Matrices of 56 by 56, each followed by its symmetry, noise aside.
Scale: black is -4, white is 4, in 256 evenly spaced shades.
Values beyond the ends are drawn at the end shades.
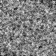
same after a half turn.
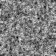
same after a half turn.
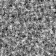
no symmetry.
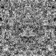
mirrored left to right.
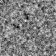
symmetric.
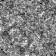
symmetric across the other diagonal.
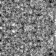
mirrored top to bottom.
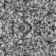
mirrored top to bottom.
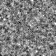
symmetric across the other diagonal.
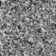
antisymmetric.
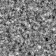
antisymmetric.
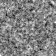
symmetric across the other diagonal.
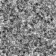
symmetric across the other diagonal.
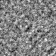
symmetric.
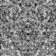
mirrored left to right.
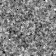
symmetric across the other diagonal.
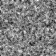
no symmetry.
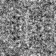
mirrored top to bottom.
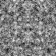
mirrored left to right.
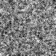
antisymmetric.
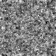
mirrored top to bottom.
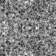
mirrored top to bottom.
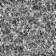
same after a half turn.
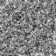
symmetric.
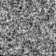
antisymmetric.
